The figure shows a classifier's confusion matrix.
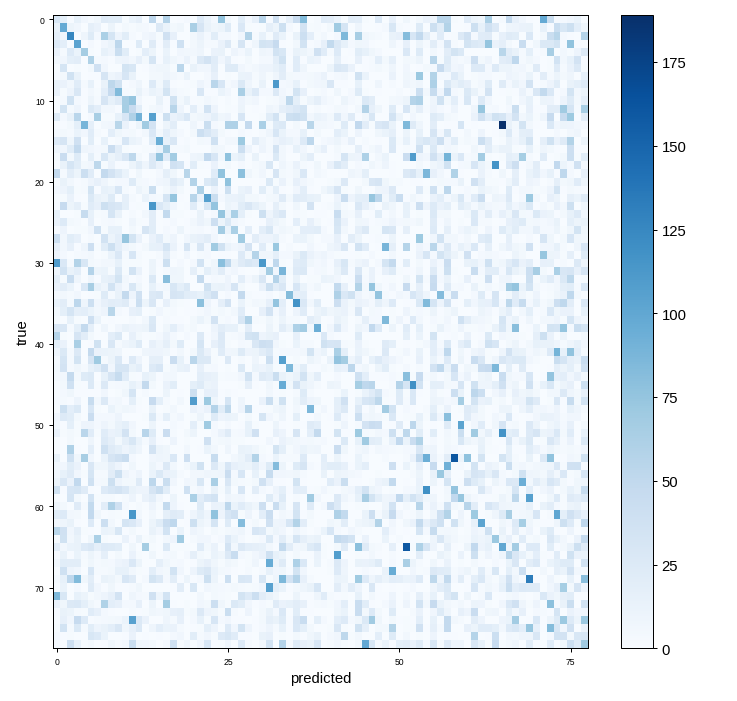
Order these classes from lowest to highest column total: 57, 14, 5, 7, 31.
7, 31, 14, 5, 57
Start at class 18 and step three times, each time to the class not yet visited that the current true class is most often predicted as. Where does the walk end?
56
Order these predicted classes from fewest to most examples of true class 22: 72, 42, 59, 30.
30, 72, 59, 42
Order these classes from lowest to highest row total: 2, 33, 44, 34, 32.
32, 44, 34, 33, 2
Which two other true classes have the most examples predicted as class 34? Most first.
43, 10
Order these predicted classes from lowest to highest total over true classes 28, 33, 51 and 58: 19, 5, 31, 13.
31, 13, 19, 5
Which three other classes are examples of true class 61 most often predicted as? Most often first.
11, 73, 23
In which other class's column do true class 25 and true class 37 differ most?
48
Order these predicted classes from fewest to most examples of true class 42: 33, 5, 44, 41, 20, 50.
50, 44, 5, 20, 41, 33
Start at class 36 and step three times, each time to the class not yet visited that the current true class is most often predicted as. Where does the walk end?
16
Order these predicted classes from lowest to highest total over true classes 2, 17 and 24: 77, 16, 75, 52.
75, 77, 16, 52
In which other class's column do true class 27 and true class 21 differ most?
10
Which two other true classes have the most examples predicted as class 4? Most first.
13, 54
